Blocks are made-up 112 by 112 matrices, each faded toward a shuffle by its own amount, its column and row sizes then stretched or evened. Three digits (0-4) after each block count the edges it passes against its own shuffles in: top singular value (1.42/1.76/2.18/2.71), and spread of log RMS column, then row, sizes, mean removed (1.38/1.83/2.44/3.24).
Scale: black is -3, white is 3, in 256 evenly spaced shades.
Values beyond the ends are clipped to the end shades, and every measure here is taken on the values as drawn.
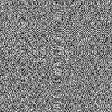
4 0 1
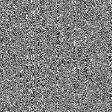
2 4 0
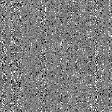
2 4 0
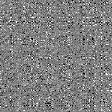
3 3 3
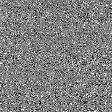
1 0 3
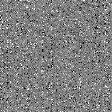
1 3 1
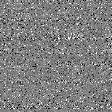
2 1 3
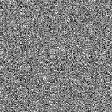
3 1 0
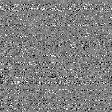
2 0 4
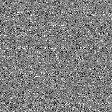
2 0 3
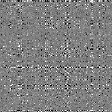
4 3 4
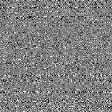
3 0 4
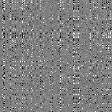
4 4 3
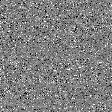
1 0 2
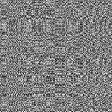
4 0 3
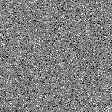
1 0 0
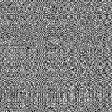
4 0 1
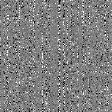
1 4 2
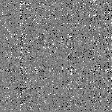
1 3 3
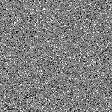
1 0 1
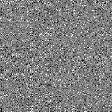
3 2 2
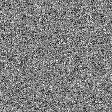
1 0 1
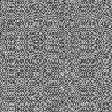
4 0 0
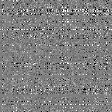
2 3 4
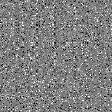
2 2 1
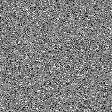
2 0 1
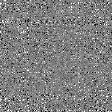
1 3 3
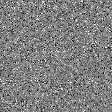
0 0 2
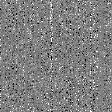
0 4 0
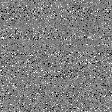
1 0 3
